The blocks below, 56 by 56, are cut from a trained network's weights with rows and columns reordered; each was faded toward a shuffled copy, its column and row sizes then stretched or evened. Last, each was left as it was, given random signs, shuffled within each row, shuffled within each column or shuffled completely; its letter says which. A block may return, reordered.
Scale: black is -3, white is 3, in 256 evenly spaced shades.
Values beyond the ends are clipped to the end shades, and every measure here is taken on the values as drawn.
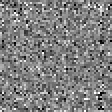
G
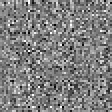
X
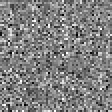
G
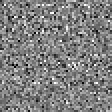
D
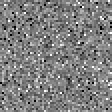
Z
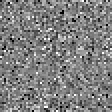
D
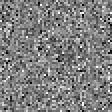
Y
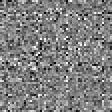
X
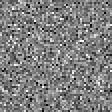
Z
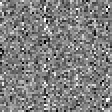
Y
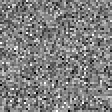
Z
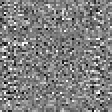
X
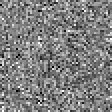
Y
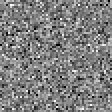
D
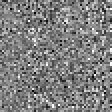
G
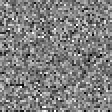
D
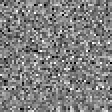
D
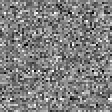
D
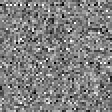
D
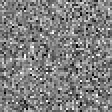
Y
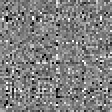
X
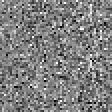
Y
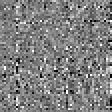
X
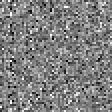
Y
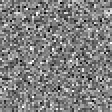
Z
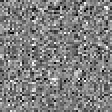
X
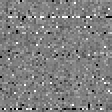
D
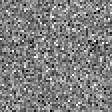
Z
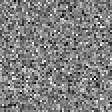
Z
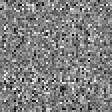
G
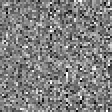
Y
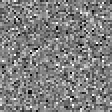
Y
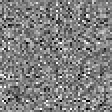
X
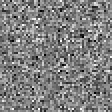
G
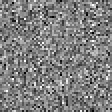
Y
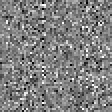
Y
